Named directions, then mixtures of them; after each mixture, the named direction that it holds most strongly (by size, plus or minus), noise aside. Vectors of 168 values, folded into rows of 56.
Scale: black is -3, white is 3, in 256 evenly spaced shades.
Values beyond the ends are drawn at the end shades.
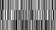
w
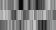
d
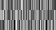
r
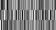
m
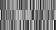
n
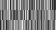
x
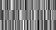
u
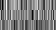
w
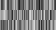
m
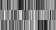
d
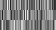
x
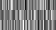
u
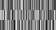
r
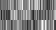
d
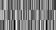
r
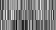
w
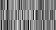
m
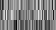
w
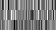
w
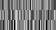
r
